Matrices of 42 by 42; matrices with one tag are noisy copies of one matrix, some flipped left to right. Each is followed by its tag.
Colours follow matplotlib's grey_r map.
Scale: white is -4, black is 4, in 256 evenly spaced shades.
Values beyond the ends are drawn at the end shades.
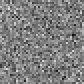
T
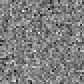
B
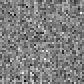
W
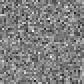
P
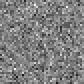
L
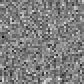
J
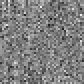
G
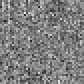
G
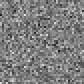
T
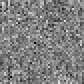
G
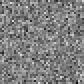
P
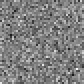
T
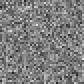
L
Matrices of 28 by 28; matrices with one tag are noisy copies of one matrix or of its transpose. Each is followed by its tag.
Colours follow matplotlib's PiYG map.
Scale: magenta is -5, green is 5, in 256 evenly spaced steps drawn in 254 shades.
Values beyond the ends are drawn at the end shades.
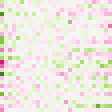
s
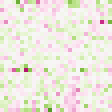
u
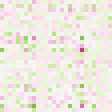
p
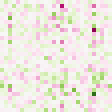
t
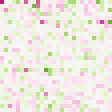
u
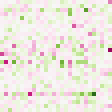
t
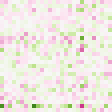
p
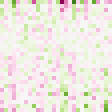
s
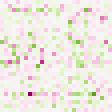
t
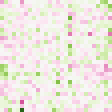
u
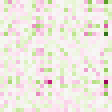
p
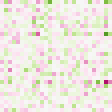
p
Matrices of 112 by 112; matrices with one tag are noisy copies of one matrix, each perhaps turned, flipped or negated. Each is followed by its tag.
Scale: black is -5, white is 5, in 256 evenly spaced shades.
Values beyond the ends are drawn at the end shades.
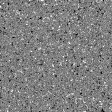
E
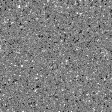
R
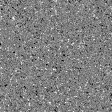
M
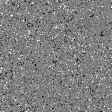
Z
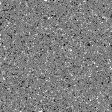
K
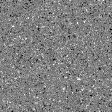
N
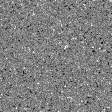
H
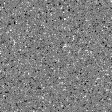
H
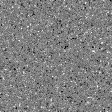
H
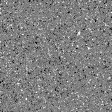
N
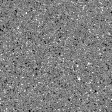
N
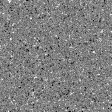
E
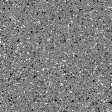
E
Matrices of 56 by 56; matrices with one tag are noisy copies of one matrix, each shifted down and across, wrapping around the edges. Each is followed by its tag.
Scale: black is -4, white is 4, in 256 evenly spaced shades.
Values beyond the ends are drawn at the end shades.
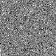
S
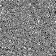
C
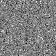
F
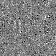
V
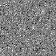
S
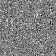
V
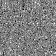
F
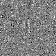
V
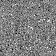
F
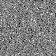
F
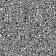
F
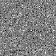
S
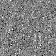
V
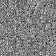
S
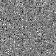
S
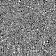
V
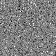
F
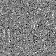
V
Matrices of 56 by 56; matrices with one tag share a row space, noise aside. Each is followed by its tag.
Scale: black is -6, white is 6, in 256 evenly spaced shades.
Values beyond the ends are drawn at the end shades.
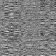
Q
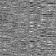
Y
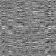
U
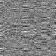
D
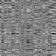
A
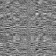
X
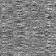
U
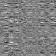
Q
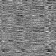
U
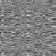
A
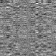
X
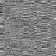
D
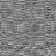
U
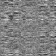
Q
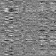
Q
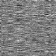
U
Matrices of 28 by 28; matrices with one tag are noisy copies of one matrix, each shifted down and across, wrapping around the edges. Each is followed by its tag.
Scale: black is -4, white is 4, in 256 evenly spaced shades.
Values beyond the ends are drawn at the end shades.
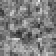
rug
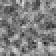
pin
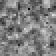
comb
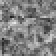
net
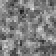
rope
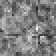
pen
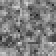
rug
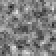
pin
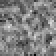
pin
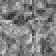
rug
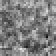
rug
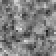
comb
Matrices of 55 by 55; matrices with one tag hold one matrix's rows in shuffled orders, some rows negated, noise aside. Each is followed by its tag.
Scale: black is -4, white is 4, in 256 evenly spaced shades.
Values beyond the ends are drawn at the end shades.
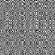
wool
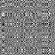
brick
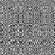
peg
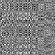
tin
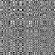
peg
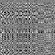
tin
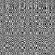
wool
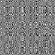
wool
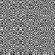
peg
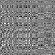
tin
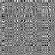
brick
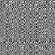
wool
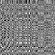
tin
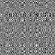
wool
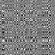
brick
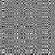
brick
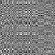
tin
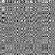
brick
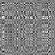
brick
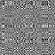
brick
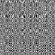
wool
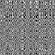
wool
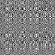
wool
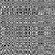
tin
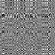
brick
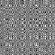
wool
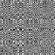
peg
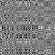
tin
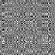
brick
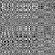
tin
